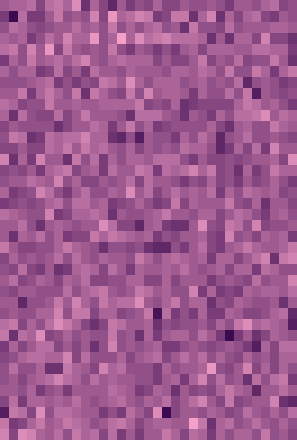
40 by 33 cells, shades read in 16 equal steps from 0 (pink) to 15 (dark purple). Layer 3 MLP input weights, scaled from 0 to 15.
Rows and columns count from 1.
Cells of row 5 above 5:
25
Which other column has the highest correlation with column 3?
11
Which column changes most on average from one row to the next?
29
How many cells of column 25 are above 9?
9
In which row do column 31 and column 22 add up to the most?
2
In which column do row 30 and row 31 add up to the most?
26
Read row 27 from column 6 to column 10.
8 8 5 8 6
